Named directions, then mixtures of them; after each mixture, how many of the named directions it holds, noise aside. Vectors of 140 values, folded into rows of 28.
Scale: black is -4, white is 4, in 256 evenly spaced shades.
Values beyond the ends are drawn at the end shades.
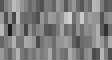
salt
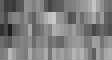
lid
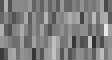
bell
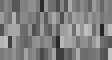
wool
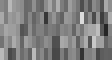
four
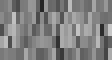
one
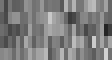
three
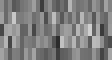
two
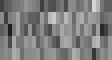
three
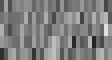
one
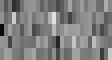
four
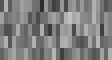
three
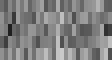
three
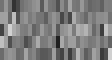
two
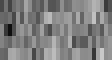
three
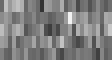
four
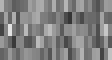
one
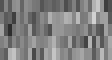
three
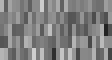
two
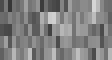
four
